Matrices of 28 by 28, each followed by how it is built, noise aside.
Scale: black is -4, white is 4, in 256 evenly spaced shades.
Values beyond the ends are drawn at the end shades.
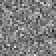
noise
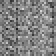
repeating rows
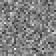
noise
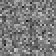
repeating rows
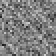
Toeplitz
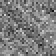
Toeplitz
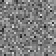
repeating rows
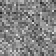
Toeplitz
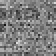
blocks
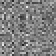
low rank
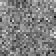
smooth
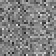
repeating rows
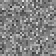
repeating rows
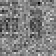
blocks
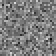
noise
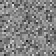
repeating rows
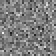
noise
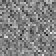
Toeplitz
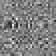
low rank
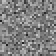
noise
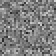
noise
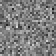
noise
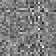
low rank
